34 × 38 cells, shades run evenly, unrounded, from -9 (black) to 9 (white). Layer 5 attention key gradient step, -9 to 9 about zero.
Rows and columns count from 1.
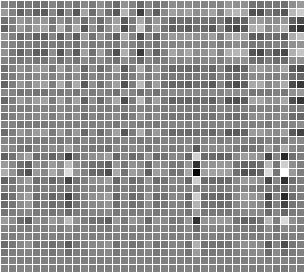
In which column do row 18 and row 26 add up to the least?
36
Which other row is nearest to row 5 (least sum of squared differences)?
2
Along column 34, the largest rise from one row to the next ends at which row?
21
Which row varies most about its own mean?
22
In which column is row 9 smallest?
38
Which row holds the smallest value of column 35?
7
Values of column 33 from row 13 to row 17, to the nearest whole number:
3 0 1 0 2
